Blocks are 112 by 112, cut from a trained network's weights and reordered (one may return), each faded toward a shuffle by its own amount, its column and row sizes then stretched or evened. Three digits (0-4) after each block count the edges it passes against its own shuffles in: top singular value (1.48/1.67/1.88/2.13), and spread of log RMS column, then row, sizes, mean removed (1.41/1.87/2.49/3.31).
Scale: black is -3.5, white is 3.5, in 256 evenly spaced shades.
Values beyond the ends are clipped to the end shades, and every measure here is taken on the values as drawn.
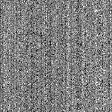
3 2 1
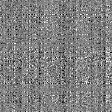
4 2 4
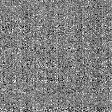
1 0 3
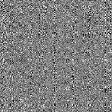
3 4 2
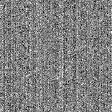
3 2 0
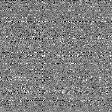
0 2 4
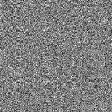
4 1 1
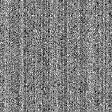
4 0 2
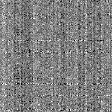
4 2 3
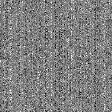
2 3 1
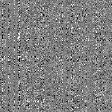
2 4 2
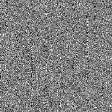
1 3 0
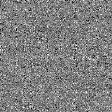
0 2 1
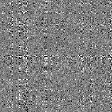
4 4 3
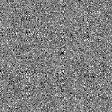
3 3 1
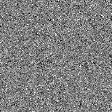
0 1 2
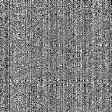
4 1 3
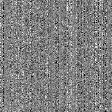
3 4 0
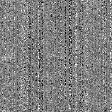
3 4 0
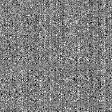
2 1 3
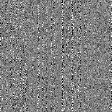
0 4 1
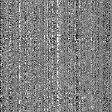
4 4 2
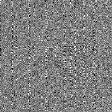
3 4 2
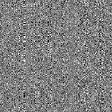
3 4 1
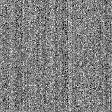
2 1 1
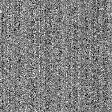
2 2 0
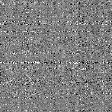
0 2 4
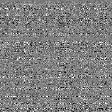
1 2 4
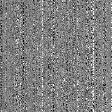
2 4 0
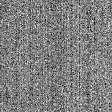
2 1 1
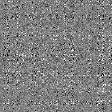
0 3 3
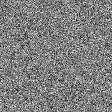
0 0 1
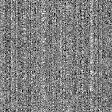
4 2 2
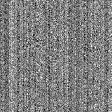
4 2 0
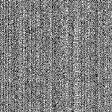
4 1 1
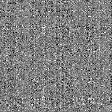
1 2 3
